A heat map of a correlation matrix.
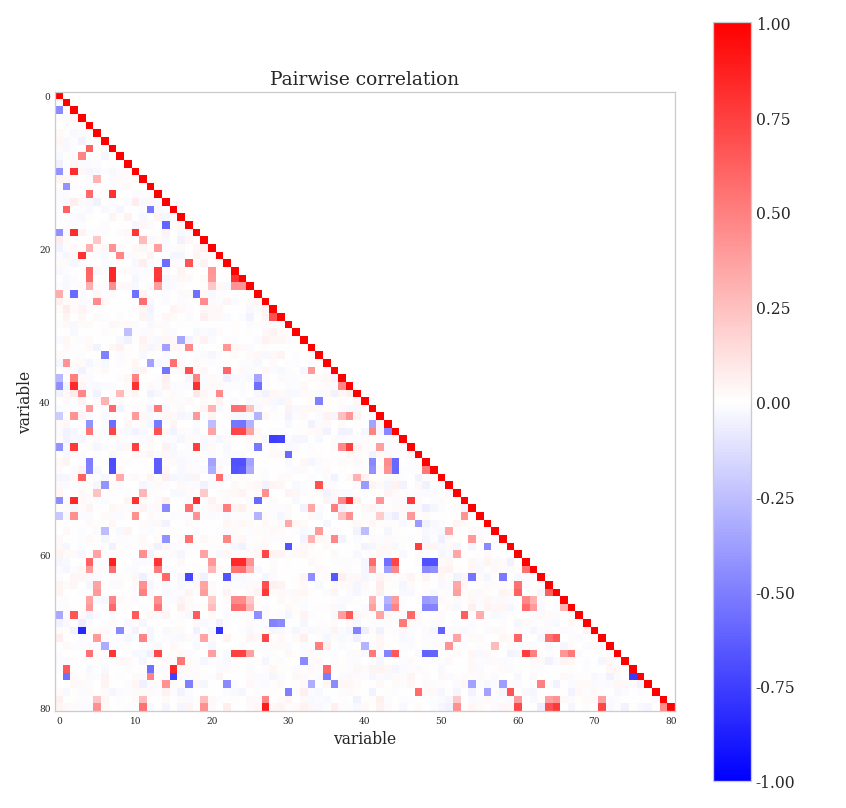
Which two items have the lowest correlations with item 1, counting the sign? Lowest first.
76, 12
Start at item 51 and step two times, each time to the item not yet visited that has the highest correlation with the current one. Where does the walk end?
72
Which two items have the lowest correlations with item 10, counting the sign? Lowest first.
26, 0
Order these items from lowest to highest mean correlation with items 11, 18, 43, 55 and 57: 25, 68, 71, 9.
25, 9, 71, 68
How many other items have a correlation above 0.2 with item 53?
9
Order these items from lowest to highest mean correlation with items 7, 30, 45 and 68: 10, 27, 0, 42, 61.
0, 27, 42, 10, 61
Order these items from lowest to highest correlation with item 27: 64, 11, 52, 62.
62, 52, 11, 64
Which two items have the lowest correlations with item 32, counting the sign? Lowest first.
74, 16
